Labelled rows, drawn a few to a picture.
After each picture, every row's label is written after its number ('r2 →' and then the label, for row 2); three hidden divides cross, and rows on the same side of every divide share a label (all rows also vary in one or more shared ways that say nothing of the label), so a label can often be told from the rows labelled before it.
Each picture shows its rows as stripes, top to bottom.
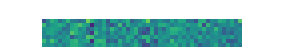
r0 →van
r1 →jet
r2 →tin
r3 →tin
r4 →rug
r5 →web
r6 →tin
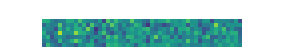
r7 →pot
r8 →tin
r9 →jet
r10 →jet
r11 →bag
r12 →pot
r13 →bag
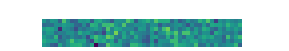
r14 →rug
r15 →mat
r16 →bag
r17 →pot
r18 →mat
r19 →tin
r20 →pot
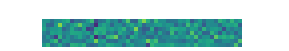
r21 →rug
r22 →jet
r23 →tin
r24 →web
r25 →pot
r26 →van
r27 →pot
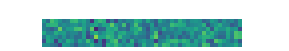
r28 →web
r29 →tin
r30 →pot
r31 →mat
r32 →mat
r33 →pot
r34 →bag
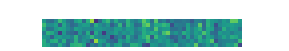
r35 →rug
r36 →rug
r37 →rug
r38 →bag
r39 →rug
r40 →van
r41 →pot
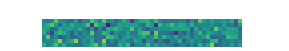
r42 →van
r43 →web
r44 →pot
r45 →rug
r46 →bag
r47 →web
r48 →van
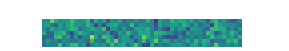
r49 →web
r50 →pot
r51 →web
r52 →rug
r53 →van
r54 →bag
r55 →tin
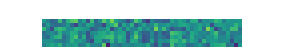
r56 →tin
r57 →bag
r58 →rug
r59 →tin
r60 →tin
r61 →tin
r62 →web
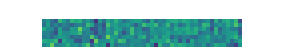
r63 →pot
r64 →bag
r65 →pot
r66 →pot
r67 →bag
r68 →mat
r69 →web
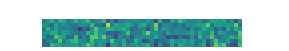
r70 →web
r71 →bag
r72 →mat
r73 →van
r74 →van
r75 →tin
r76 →web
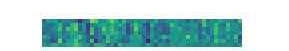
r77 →mat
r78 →tin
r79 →tin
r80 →tin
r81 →pot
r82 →pot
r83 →web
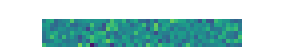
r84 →tin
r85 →bag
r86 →bag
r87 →web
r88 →van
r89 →mat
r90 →jet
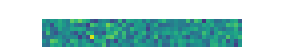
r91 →jet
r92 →mat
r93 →pot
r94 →bag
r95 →mat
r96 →web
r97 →web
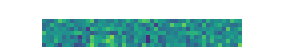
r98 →rug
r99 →tin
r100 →mat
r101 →jet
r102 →mat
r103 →mat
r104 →mat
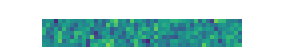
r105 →pot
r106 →bag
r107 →rug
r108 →jet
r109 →rug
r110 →tin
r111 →mat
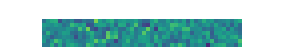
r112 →mat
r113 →tin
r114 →jet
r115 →bag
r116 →bag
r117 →van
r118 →web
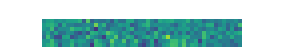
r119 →jet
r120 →van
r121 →jet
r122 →mat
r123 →bag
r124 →tin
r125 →tin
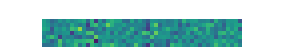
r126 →pot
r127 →mat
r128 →pot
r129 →rug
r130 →mat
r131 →jet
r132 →tin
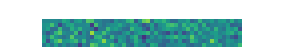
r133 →rug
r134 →tin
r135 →pot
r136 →van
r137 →tin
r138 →web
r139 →mat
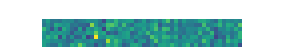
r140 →bag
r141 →mat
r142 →bag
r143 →van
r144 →mat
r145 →bag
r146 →pot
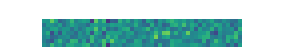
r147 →web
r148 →tin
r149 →van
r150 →bag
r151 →bag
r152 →tin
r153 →web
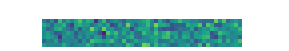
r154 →jet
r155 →rug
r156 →van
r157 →bag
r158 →bag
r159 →mat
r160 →rug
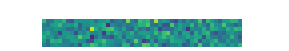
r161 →rug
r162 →web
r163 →mat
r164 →bag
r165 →jet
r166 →tin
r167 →van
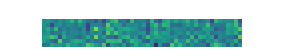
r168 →pot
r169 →bag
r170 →mat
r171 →bag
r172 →van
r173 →pot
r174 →web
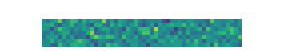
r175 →web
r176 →tin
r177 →rug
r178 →rug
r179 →mat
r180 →jet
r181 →pot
